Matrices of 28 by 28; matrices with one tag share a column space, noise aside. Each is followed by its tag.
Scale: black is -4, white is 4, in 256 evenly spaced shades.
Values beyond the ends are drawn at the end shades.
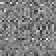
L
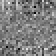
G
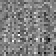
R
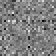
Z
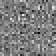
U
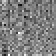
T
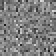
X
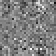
G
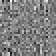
X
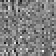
X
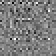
L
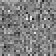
U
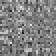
X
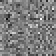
U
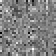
X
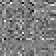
L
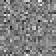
Z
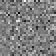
Z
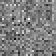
T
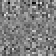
G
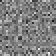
Z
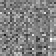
R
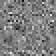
Z
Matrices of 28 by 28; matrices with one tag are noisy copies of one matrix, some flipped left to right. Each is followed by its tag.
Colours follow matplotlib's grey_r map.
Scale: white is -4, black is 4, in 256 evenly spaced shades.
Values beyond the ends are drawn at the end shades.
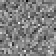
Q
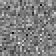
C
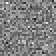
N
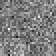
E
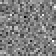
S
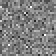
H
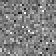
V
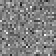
H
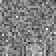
E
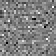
N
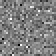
H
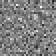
V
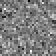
Q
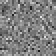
S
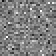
N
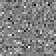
H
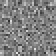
C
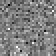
E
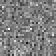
E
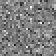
H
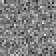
V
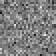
V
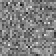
H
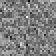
Q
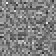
N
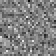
Q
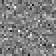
V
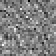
Q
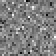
Q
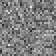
H
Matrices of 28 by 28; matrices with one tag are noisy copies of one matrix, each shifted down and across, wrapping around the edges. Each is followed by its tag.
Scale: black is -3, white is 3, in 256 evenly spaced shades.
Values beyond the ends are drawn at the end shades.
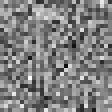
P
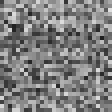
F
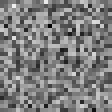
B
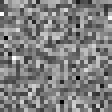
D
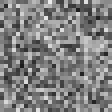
P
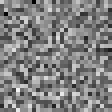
D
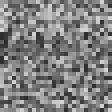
F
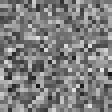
B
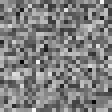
D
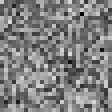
P
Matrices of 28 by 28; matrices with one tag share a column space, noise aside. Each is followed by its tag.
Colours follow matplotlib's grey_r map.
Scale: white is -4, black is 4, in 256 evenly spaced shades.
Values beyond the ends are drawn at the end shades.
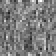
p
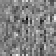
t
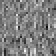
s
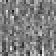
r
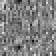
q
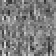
r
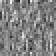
p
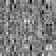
q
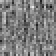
q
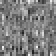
r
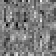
p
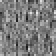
p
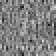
q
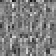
s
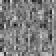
p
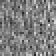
q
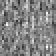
q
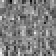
r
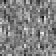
t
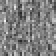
q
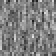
p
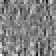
r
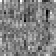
p
